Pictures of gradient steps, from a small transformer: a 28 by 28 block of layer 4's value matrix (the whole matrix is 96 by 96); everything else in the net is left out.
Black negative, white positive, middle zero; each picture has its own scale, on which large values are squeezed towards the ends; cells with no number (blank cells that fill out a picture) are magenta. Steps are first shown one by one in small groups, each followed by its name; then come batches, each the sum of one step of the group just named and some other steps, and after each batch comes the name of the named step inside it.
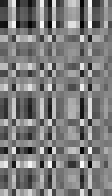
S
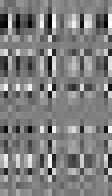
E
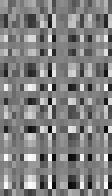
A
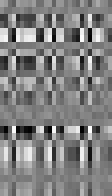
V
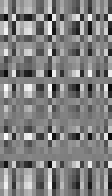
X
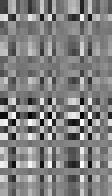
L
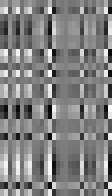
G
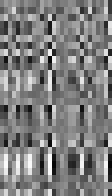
G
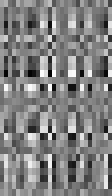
A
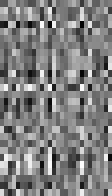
G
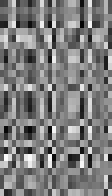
S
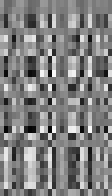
A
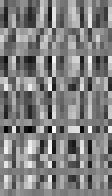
V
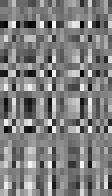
S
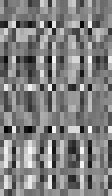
V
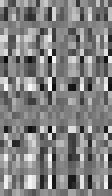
A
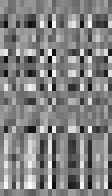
A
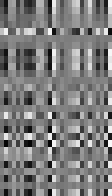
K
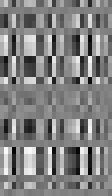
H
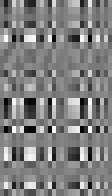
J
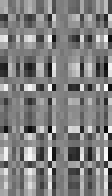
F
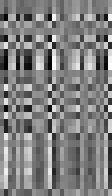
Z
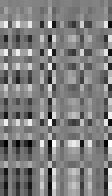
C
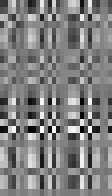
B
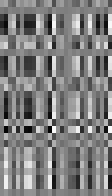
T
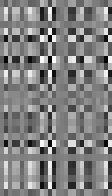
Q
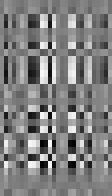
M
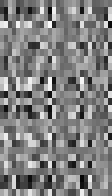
Z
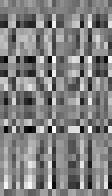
T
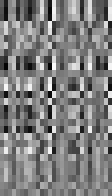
Z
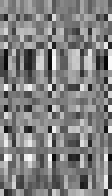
Z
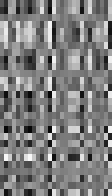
K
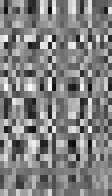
J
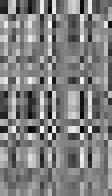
B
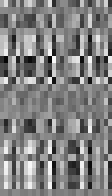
H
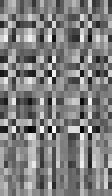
B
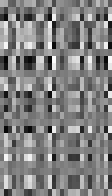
Z
